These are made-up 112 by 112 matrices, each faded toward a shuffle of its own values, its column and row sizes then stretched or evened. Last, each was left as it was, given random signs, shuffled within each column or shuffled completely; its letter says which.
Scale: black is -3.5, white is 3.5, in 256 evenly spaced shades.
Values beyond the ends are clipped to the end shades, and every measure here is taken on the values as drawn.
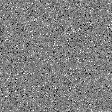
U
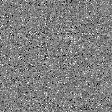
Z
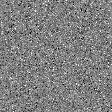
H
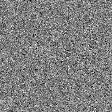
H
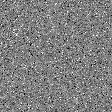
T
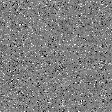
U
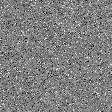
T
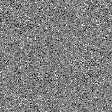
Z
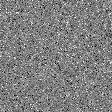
T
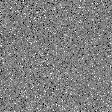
H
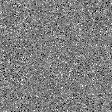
U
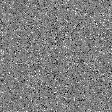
U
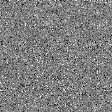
U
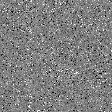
U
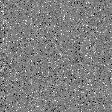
H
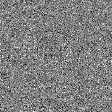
Z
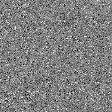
U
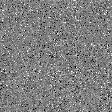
U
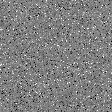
T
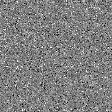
Z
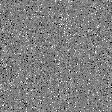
H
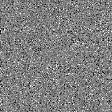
Z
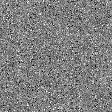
H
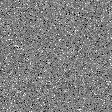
T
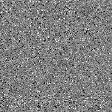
Z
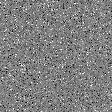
T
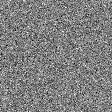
T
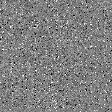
U
